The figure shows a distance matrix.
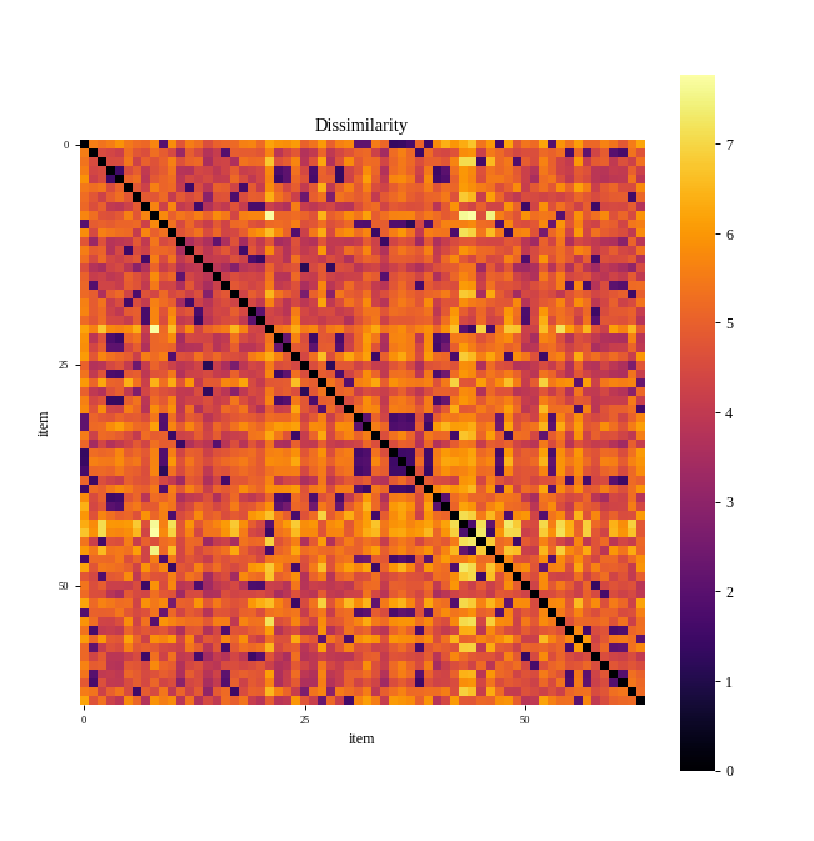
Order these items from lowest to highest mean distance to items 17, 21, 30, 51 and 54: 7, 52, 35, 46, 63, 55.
63, 7, 46, 55, 35, 52
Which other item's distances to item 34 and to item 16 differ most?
57
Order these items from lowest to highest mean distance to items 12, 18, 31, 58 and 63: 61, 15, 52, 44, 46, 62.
15, 61, 62, 46, 44, 52
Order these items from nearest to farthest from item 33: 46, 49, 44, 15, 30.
15, 49, 30, 46, 44
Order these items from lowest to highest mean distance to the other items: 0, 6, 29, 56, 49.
29, 6, 49, 0, 56
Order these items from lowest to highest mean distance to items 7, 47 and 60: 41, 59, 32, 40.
32, 40, 59, 41
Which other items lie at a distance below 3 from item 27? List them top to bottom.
30, 56, 63
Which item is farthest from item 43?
8
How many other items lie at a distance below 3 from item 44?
3
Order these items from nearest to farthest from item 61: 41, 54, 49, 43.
41, 49, 54, 43
